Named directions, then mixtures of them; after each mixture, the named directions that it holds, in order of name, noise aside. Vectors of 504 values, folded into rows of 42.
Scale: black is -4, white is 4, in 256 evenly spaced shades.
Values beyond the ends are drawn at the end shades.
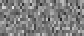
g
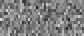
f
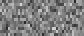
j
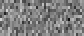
f.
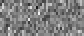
f, g, j.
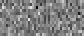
f, g.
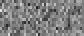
f, j.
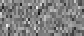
f, g, j.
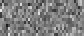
f, g, j.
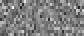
f, g, j.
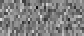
f.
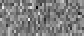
f, g.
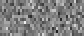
g, j.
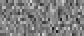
g, j.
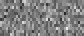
f, g.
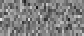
f.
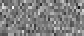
g, j.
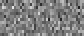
g.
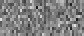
f, g, j.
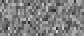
f, j.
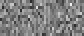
f, g, j.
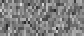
f, j.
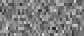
j.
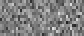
f, g, j.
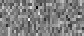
f, g.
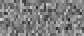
f.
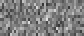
f, j.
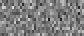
g.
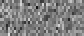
f, j.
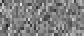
f, g, j.
